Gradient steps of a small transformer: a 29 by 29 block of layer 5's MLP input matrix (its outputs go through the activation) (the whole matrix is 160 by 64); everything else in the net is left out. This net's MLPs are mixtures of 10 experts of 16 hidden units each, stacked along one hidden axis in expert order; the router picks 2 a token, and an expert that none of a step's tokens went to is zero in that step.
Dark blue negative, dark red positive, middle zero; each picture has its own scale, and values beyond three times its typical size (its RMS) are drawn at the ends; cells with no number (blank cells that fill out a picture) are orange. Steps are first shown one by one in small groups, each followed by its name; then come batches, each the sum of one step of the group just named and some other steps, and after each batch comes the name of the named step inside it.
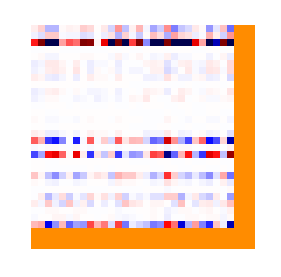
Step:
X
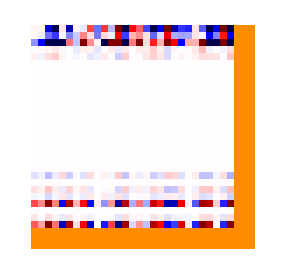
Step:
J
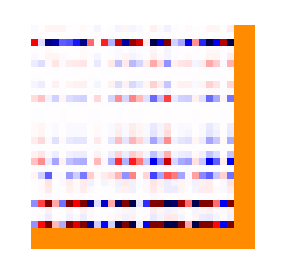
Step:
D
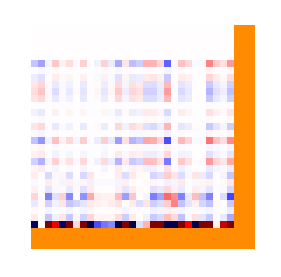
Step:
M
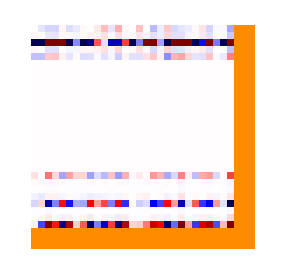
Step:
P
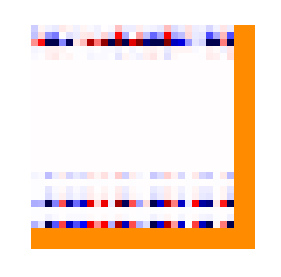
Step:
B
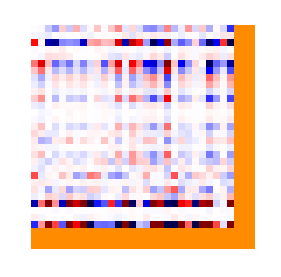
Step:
D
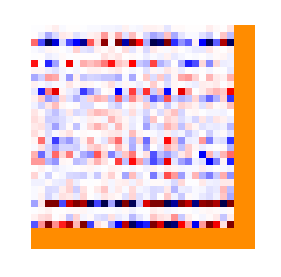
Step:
D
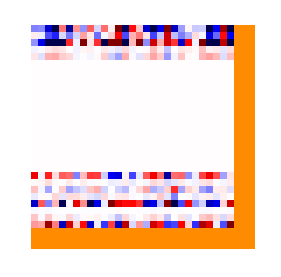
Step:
J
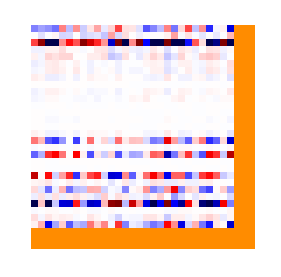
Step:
X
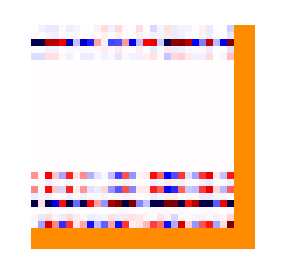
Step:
P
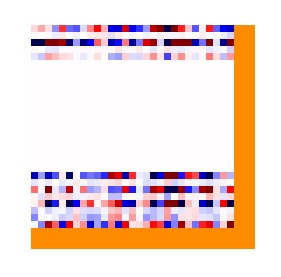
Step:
P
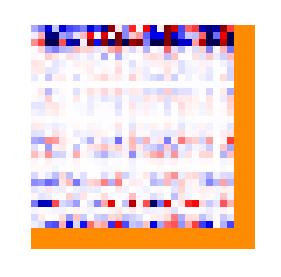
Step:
B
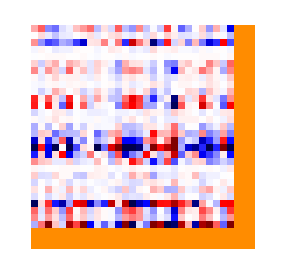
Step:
D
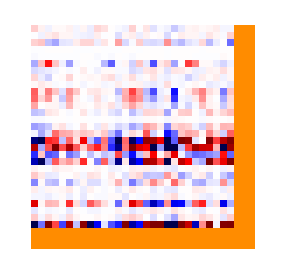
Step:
M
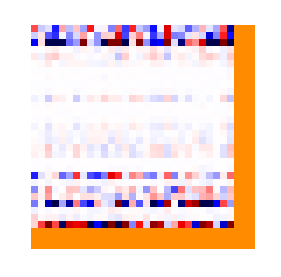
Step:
J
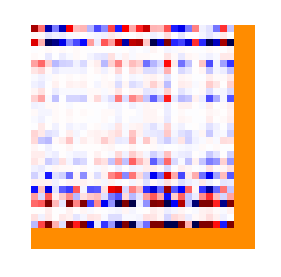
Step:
D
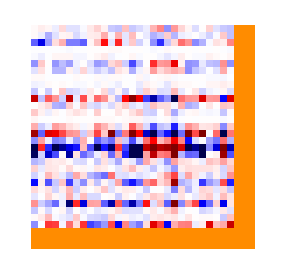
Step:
P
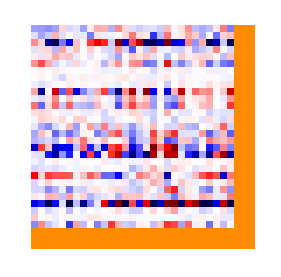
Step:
B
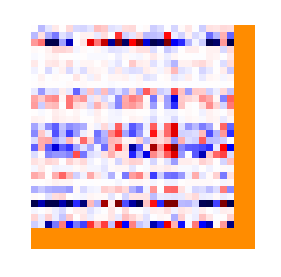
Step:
B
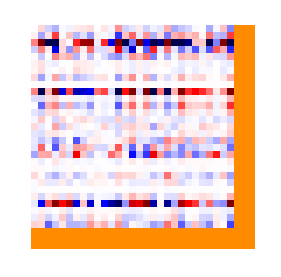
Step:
X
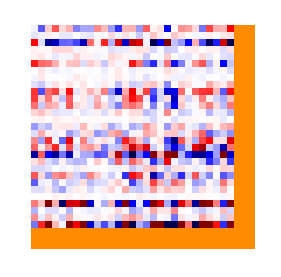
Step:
D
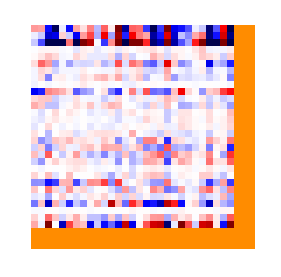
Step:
J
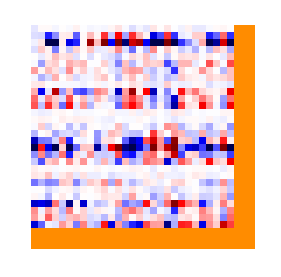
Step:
B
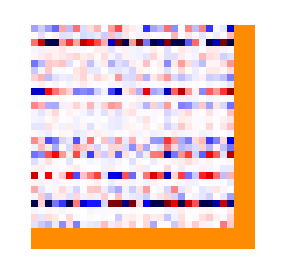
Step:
X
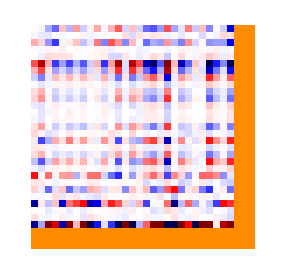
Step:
M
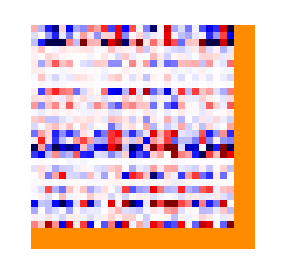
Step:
J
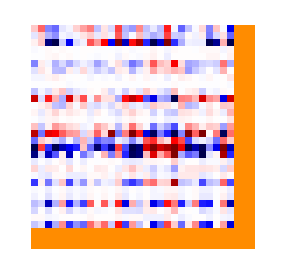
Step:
B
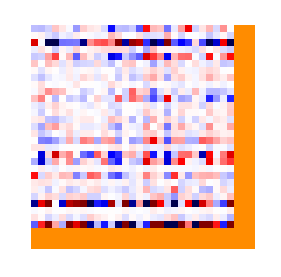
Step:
D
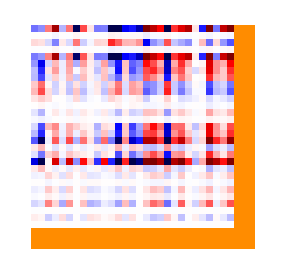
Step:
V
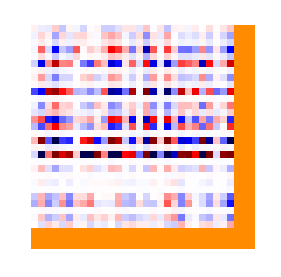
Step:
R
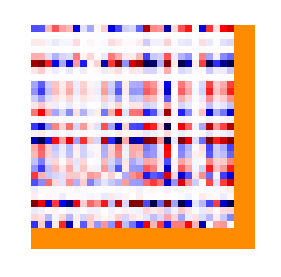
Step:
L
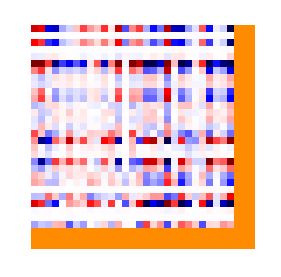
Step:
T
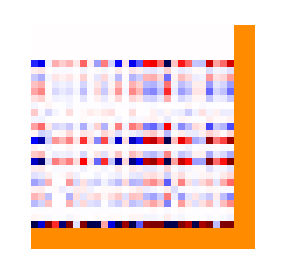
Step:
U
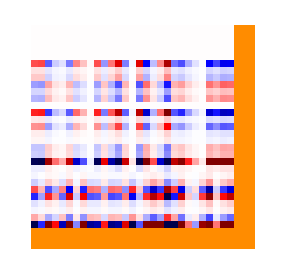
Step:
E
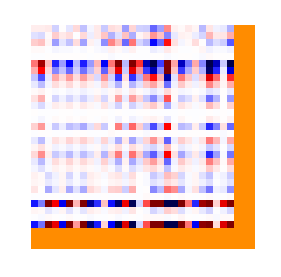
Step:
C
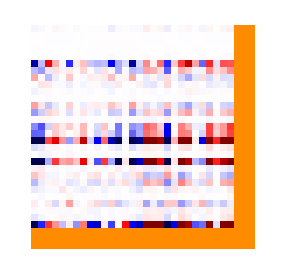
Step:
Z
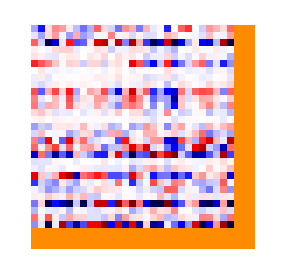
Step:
L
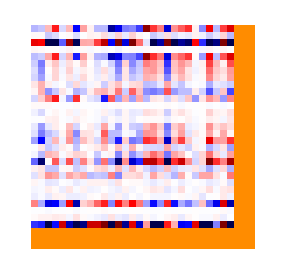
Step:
V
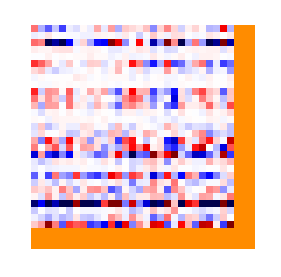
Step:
T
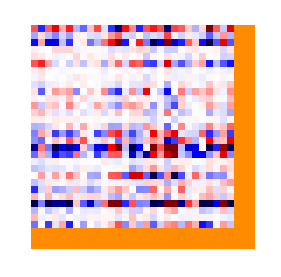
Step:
L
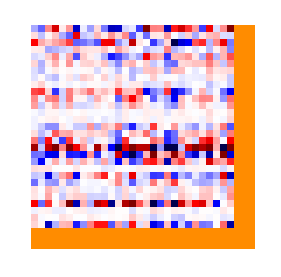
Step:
V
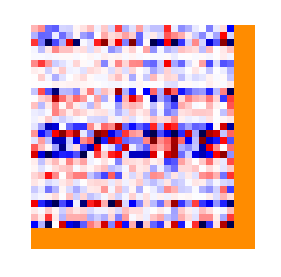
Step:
T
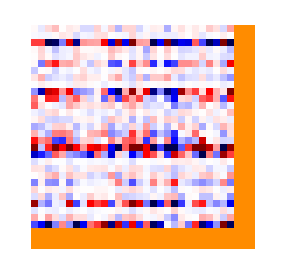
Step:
R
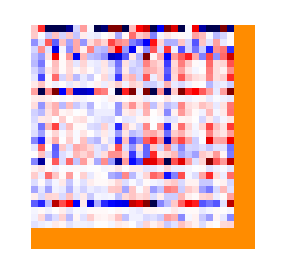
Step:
V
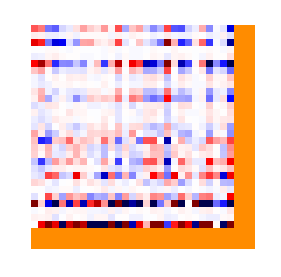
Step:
T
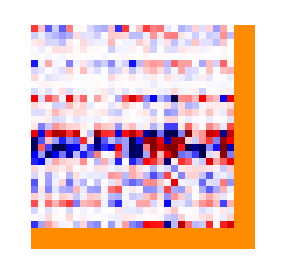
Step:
Z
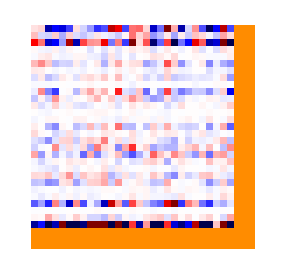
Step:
T
